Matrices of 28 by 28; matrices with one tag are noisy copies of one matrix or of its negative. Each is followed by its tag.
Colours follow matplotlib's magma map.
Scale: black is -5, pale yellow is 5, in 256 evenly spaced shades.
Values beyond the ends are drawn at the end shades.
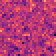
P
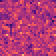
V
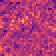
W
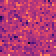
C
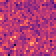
C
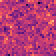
V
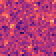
V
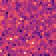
C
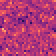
W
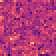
C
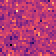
C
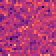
C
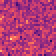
C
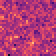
C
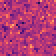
V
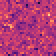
V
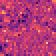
W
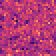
C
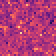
V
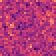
V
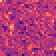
V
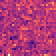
C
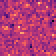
V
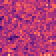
C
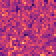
P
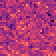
V
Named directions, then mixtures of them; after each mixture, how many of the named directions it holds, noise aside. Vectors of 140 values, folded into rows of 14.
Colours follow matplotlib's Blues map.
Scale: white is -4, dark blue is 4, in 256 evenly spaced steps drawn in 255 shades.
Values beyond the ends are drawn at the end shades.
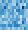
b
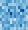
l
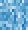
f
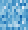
one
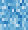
three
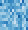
two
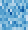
three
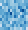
two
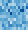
two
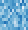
two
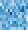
three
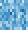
two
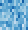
one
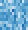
one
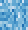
one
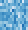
one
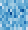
two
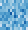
two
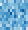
two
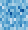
one
